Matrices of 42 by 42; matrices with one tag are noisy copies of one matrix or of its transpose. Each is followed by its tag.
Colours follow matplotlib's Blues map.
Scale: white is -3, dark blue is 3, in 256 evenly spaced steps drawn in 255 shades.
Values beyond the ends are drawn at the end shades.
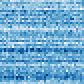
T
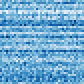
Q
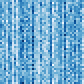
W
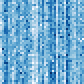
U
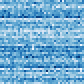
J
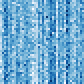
U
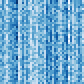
J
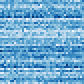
J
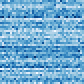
J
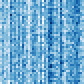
T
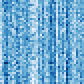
U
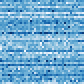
W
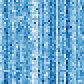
U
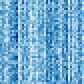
J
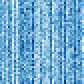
W
